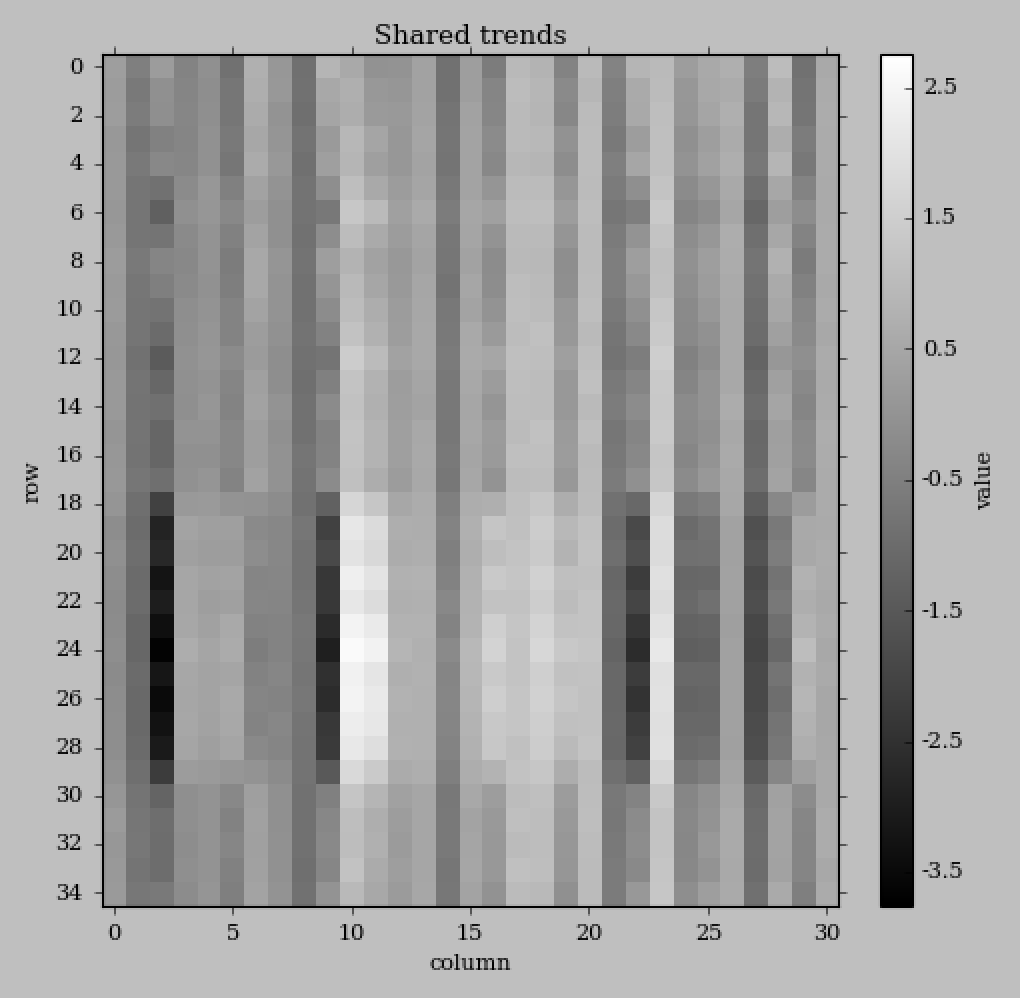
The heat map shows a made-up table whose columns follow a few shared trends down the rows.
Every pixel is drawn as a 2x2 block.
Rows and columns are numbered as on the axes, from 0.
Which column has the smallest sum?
2
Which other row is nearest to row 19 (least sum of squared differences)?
22
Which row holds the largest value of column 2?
0
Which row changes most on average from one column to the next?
24
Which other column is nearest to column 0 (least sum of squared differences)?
7
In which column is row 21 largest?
10
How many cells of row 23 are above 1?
8
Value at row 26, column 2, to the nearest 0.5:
-3.5
